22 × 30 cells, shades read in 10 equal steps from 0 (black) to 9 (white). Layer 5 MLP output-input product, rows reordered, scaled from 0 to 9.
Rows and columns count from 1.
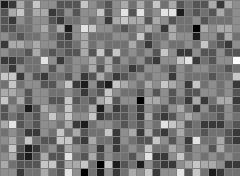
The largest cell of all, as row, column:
8, 30
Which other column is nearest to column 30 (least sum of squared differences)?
24
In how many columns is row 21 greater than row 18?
10
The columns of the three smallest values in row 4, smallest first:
25, 9, 21
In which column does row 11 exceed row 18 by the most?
15
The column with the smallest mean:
4
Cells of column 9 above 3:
16
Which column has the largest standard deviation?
11
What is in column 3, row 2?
7
